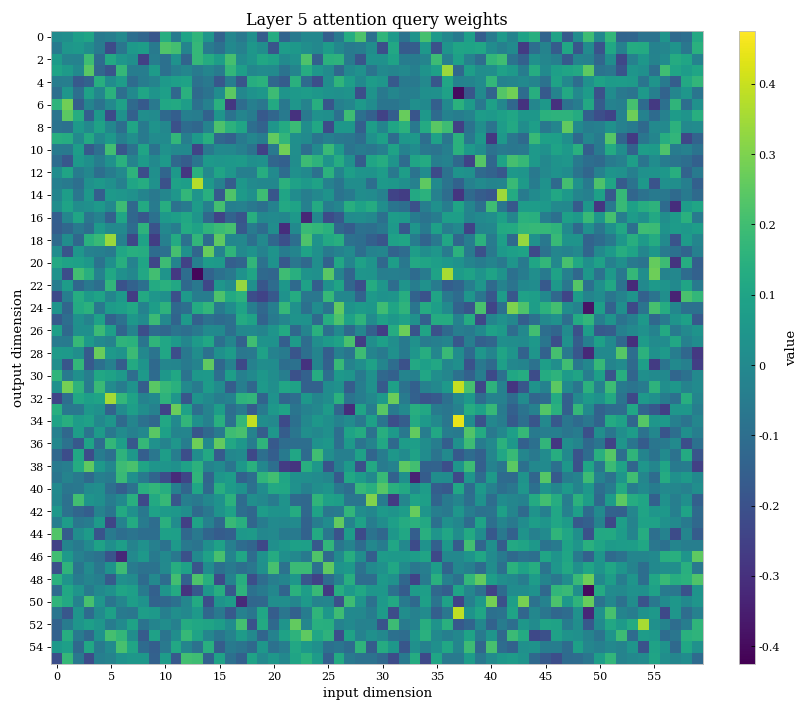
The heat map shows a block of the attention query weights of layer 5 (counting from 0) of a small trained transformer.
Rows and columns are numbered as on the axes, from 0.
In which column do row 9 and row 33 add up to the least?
27
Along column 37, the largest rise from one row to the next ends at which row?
51
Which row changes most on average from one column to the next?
18
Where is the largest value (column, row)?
37, 34
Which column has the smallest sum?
12
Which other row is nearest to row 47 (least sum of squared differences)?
45
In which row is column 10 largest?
1
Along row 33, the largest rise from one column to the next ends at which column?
11
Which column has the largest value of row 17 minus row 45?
24
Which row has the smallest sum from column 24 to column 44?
39
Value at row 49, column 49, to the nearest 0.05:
-0.4
